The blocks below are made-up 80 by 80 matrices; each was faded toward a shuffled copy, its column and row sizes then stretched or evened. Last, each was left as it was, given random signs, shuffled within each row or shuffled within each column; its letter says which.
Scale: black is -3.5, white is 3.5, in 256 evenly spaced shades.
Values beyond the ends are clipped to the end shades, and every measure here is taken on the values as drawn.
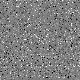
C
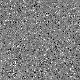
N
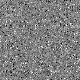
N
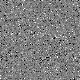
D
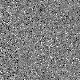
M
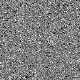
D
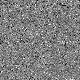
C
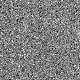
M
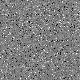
C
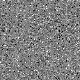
N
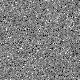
C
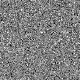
D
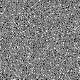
C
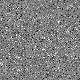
C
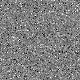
C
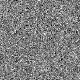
N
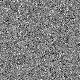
M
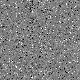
M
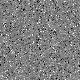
M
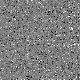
D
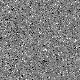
M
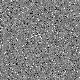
M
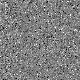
M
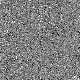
M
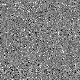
D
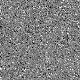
D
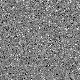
C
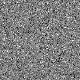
D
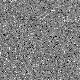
C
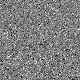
C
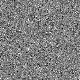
M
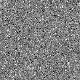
M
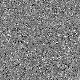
C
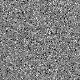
D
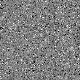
D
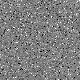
C
